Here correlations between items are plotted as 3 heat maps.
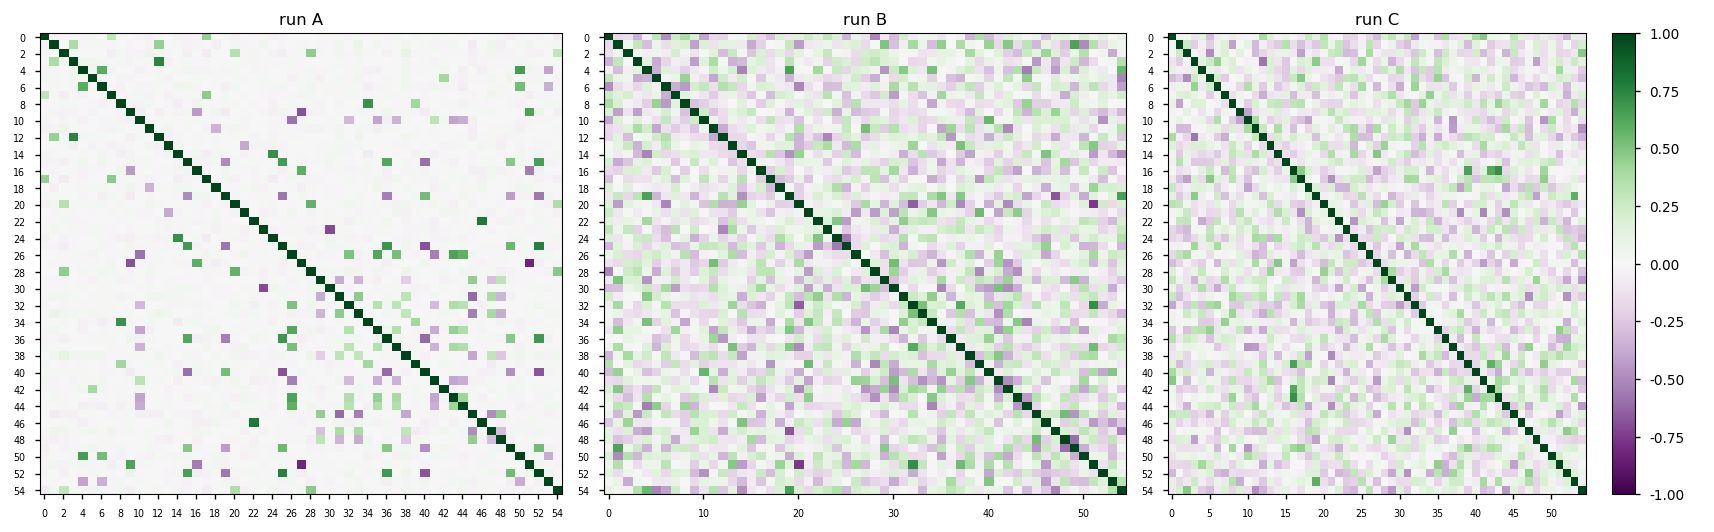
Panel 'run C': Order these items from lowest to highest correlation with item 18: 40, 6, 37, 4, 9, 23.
23, 6, 9, 40, 4, 37
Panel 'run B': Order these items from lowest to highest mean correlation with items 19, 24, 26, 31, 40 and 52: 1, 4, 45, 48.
45, 48, 1, 4
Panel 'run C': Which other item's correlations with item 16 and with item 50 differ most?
42
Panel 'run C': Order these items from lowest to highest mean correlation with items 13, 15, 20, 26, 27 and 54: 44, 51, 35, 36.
44, 51, 35, 36
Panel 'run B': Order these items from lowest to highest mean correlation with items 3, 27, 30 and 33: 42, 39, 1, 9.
9, 42, 39, 1
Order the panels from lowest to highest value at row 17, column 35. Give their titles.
run B, run A, run C
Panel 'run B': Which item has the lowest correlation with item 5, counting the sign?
54
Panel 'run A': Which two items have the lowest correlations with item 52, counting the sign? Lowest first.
40, 19
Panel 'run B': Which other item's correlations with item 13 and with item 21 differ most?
26
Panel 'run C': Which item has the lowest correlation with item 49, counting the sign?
10
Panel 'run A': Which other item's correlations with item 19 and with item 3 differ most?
12
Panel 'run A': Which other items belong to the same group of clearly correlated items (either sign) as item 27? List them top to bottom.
9, 16, 51
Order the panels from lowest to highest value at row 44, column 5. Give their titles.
run A, run C, run B
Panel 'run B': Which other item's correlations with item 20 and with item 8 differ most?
51
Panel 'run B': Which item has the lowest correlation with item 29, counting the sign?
4
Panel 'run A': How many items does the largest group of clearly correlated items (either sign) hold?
8
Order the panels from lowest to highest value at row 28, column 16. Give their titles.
run C, run A, run B
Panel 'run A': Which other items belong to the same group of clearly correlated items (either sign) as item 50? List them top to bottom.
4, 6, 53
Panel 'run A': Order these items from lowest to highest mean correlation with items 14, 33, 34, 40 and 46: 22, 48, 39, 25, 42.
25, 48, 42, 39, 22
